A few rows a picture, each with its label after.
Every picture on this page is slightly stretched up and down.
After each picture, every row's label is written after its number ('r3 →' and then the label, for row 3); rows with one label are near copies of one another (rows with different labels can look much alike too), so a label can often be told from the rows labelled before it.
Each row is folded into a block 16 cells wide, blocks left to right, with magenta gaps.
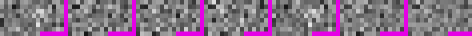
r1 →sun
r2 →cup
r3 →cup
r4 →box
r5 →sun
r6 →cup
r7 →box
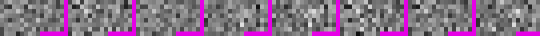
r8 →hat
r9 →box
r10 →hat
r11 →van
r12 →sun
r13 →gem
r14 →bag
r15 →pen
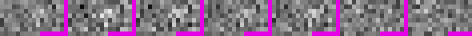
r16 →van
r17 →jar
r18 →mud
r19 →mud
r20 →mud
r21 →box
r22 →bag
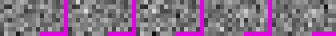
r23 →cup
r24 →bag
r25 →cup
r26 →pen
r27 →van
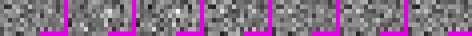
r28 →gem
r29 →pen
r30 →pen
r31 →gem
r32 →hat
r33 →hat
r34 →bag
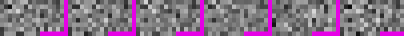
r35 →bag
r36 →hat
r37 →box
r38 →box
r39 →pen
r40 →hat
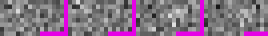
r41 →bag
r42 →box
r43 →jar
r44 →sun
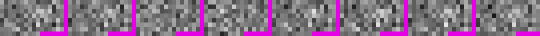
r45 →mud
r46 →van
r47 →cup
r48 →gem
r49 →pen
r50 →mud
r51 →sun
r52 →jar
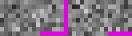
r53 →jar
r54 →box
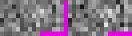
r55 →jar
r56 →sun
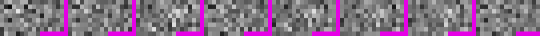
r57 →hat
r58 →box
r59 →mud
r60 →gem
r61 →pen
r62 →van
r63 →sun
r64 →hat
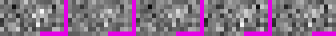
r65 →jar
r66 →jar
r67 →jar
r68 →van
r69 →van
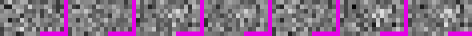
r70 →gem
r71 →hat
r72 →sun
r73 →pen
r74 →hat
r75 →mud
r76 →sun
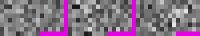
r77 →hat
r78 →gem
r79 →mud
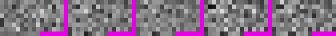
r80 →pen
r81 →hat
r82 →bag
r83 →bag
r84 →bag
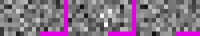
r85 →hat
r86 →jar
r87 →gem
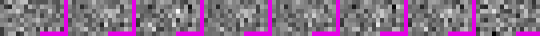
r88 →bag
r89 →mud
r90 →pen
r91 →mud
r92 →mud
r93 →van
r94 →pen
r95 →hat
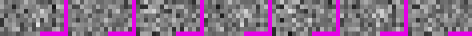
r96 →van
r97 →box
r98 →bag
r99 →jar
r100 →hat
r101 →sun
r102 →gem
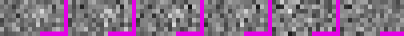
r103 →jar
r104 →sun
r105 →van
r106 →van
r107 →bag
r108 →gem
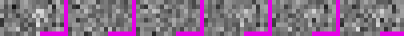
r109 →sun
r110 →gem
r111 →hat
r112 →sun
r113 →pen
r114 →pen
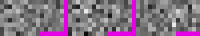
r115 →hat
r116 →hat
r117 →van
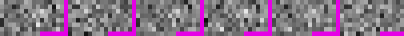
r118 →van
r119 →gem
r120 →pen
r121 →pen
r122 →jar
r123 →cup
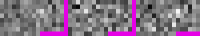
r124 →sun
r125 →bag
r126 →jar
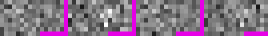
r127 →hat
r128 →jar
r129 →hat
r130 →van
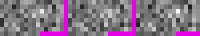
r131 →pen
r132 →mud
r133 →pen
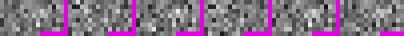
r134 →van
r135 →box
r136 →pen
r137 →hat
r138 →van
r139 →mud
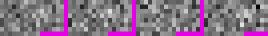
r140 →jar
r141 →pen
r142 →box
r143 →van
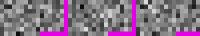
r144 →cup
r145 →mud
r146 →box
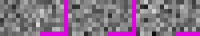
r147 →jar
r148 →cup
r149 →hat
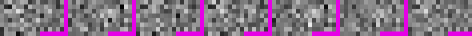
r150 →hat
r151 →van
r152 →cup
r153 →box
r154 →van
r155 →mud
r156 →bag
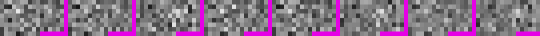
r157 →hat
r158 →gem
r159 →mud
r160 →gem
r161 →bag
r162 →sun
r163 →bag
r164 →pen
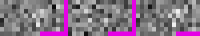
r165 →van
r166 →hat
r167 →sun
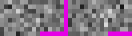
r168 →hat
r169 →van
